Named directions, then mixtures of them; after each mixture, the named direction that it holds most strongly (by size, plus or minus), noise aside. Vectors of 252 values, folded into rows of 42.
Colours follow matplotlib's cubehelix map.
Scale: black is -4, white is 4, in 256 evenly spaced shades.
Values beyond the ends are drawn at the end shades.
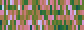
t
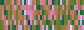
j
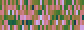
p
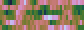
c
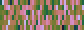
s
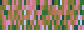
j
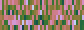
p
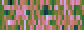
s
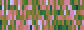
t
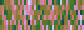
j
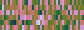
p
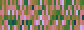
p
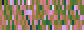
j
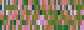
t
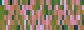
s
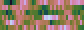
c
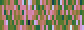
j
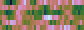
c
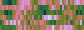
c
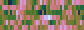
c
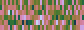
p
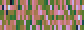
t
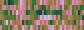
c
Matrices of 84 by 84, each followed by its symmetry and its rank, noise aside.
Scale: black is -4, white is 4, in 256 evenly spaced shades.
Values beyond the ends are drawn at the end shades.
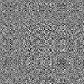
no symmetry, rank five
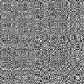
symmetric, rank five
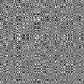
symmetric, rank four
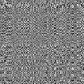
no symmetry, rank five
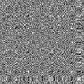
symmetric, rank six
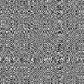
antisymmetric, rank six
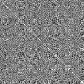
symmetric, rank six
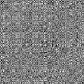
symmetric, rank six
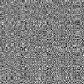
no symmetry, rank six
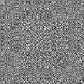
symmetric, rank six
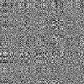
no symmetry, rank four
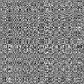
no symmetry, rank five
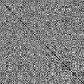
symmetric, rank six
